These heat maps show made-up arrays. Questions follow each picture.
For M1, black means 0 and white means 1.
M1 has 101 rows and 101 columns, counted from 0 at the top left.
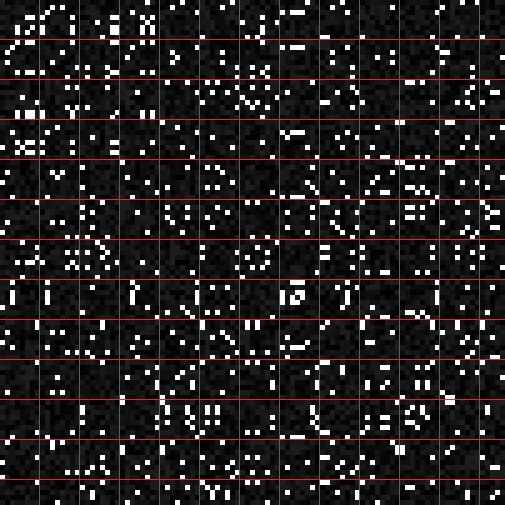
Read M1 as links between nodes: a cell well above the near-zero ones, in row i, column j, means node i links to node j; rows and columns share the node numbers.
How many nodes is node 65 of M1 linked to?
10
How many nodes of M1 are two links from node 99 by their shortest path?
5
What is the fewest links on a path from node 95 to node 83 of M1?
3
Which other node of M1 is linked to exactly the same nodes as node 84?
node 97
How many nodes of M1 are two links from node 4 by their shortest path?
8
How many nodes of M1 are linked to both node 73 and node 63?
7
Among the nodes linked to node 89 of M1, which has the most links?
node 10
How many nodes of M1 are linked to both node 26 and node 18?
1
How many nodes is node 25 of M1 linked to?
4
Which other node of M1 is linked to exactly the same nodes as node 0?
node 74
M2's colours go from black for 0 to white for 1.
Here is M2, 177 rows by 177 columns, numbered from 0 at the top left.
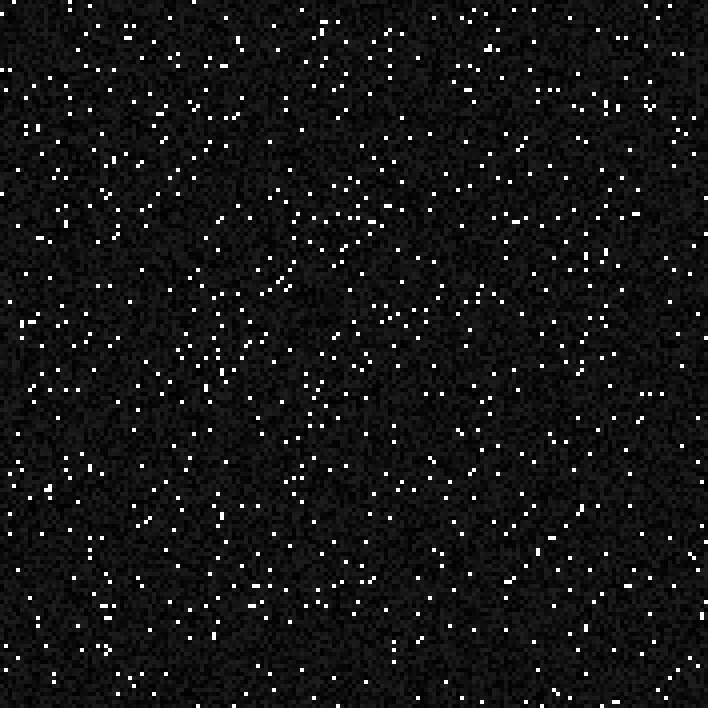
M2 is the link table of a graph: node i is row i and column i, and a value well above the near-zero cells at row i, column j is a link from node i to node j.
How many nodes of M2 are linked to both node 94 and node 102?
0
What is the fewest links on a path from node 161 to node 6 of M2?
2
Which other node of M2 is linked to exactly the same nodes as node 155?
node 87
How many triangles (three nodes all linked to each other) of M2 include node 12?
1
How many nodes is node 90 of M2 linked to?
5
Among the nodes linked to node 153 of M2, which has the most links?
node 104
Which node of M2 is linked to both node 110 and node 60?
node 141
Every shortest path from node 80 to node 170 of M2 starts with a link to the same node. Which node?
node 88
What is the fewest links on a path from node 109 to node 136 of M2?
7
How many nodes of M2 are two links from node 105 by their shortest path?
2
